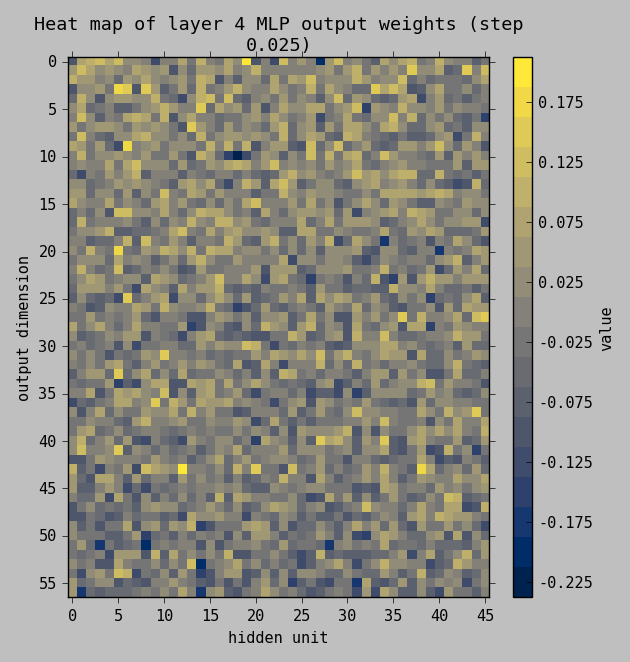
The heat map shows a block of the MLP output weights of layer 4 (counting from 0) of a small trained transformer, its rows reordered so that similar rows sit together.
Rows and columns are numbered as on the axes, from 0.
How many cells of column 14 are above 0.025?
20
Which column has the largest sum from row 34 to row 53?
38
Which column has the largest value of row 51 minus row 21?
32
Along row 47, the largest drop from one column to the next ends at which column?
43
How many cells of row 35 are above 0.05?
5
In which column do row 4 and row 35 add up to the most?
15
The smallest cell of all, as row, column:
10, 18
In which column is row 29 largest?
34
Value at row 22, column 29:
0.025
